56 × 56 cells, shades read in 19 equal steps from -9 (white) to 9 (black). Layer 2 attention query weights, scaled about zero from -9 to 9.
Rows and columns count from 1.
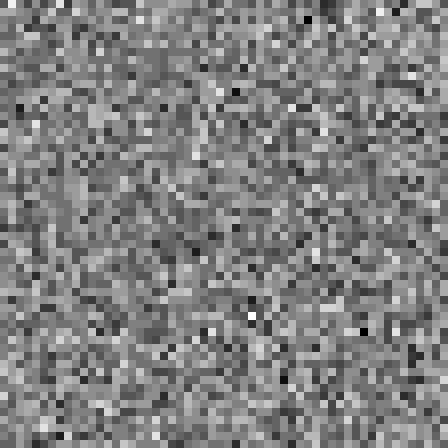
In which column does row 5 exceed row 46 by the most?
35
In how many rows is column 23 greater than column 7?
26
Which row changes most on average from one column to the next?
42
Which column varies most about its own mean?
52
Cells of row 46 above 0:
24
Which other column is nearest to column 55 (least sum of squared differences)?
29
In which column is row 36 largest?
22
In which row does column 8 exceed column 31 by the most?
53
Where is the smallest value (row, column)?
40, 32
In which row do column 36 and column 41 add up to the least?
15
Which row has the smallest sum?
51
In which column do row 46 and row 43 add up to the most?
49
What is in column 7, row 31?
-4
